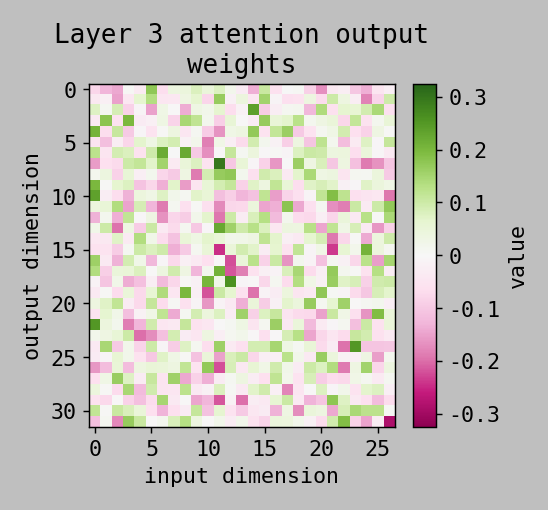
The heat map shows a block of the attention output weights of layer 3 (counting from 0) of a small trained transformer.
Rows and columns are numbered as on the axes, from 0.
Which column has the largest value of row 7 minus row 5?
11
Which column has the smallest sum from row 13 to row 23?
7
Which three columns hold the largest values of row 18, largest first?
12, 10, 21
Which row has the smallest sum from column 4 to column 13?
29
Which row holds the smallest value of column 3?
22
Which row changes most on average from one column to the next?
16
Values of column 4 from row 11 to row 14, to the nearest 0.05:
0.1 0 -0.1 0.15
